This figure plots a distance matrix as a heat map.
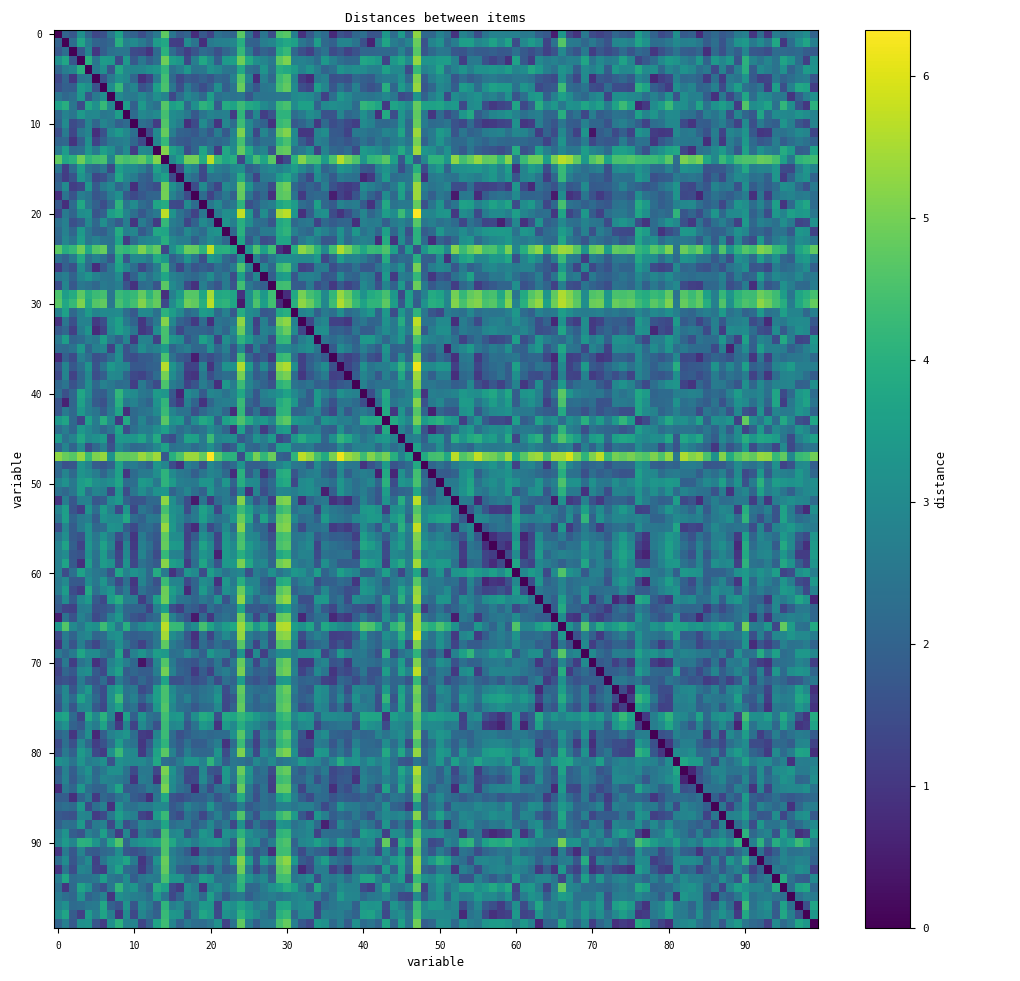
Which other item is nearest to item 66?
94
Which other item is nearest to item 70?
11
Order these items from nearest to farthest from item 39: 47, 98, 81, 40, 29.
98, 40, 81, 29, 47
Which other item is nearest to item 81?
96
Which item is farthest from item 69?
66
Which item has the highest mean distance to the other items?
47
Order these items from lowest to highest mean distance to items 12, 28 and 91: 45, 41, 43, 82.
82, 41, 43, 45
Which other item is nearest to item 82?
83
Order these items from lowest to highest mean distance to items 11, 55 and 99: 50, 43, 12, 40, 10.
12, 10, 40, 50, 43
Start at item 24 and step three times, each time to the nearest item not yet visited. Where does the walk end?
14
